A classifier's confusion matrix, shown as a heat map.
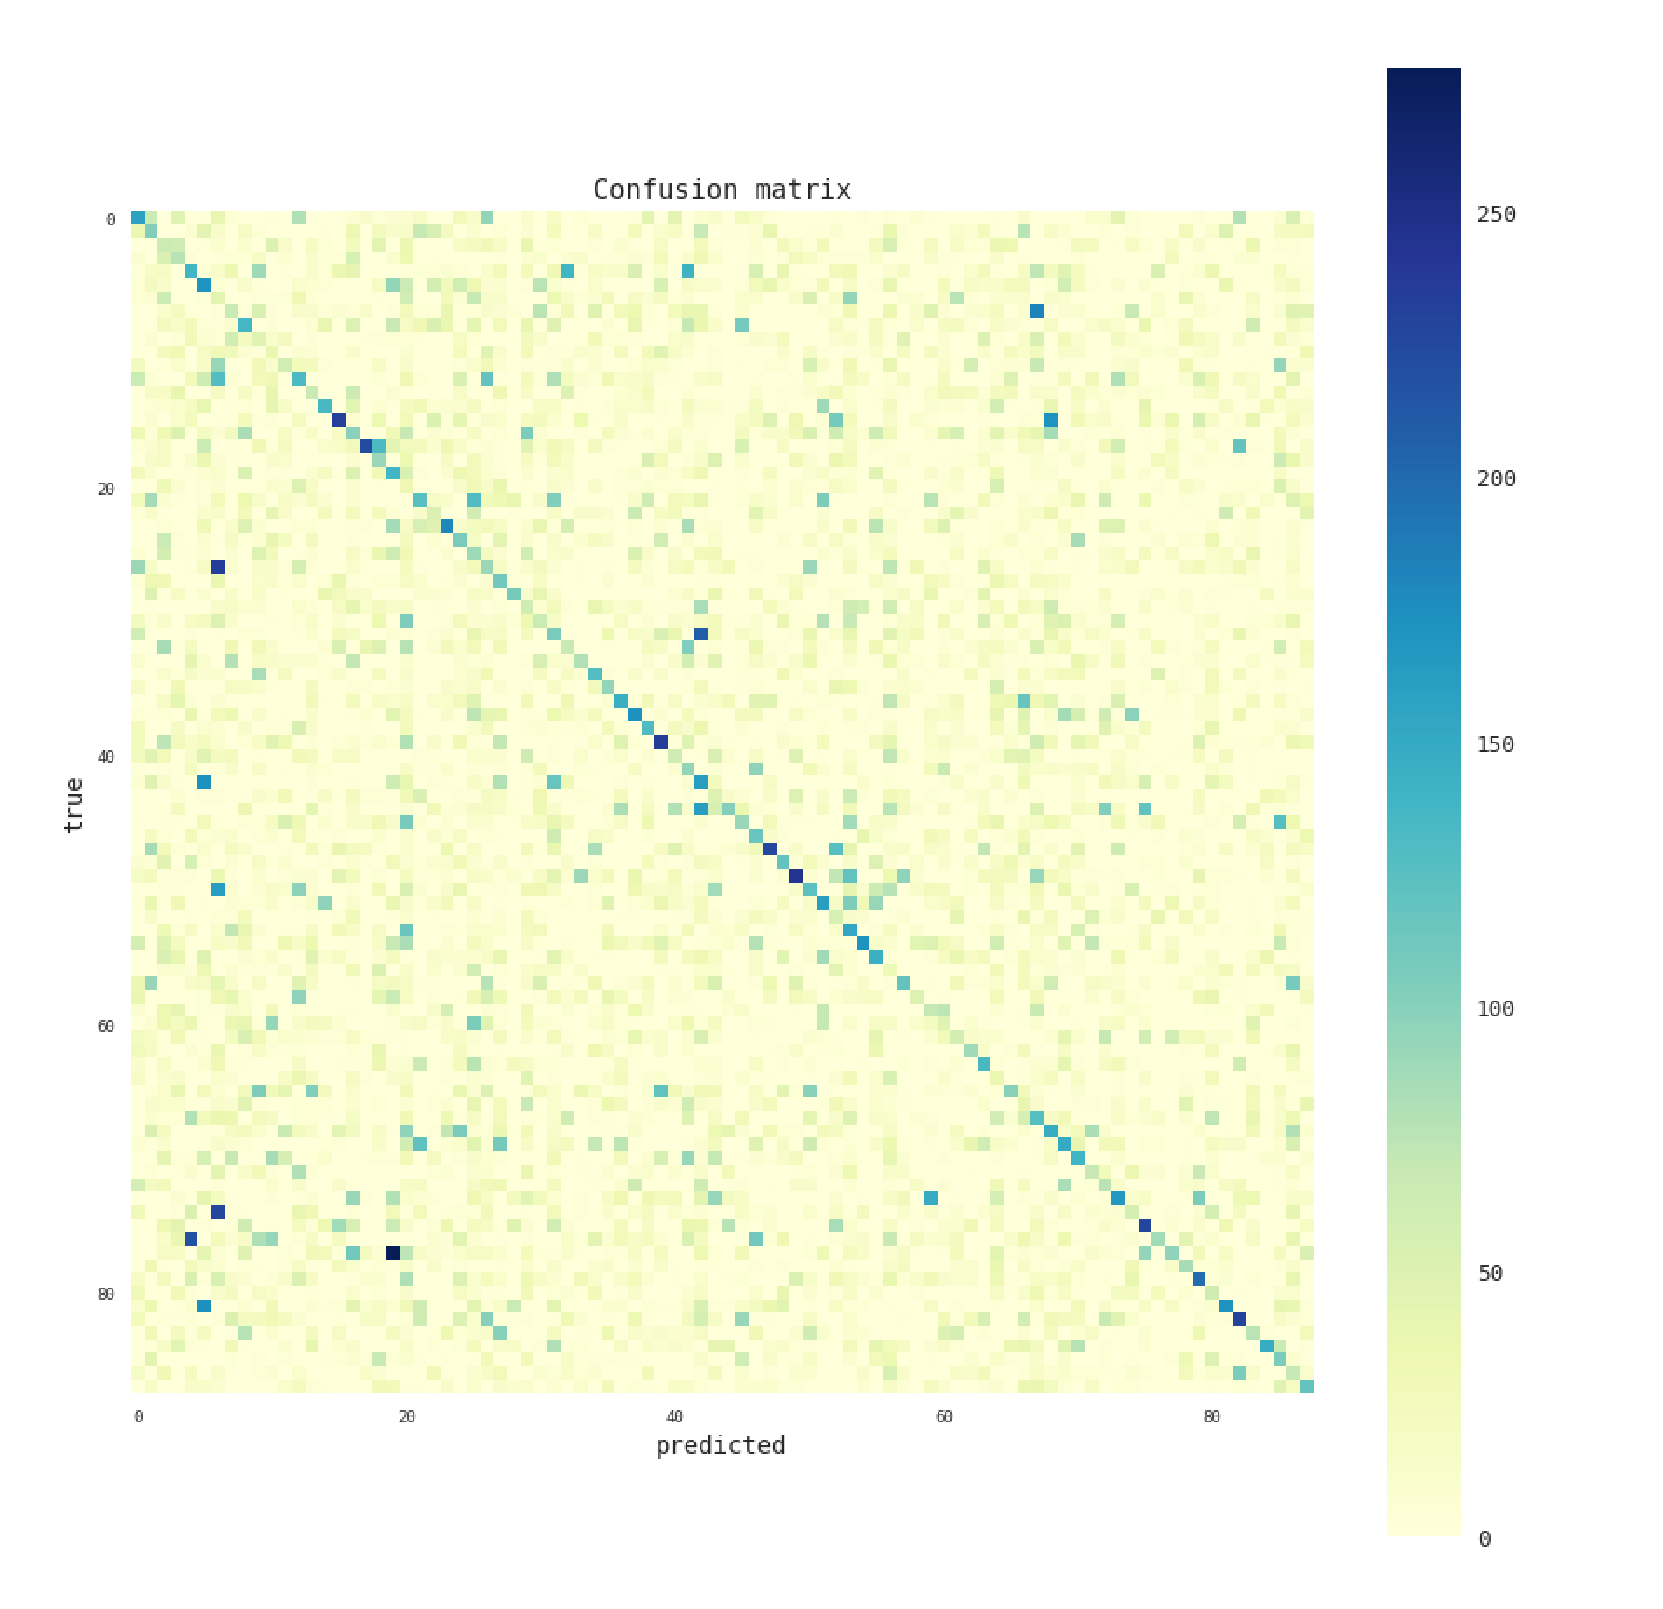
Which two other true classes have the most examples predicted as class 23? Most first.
68, 59
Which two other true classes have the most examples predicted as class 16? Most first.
77, 73
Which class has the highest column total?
20
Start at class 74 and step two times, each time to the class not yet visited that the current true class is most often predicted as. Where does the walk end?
53
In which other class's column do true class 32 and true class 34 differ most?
41
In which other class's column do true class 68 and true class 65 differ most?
39
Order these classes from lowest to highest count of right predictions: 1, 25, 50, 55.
25, 1, 50, 55
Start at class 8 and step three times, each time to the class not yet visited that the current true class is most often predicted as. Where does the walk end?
18
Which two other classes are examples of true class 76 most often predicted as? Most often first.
4, 46
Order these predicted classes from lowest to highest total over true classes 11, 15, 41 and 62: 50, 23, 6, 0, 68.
23, 0, 50, 6, 68
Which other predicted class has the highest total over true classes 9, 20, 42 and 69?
27
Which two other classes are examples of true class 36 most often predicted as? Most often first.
66, 56
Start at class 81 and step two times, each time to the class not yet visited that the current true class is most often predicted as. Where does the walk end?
19
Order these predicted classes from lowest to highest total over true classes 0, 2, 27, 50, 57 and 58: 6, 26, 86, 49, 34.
34, 49, 86, 26, 6
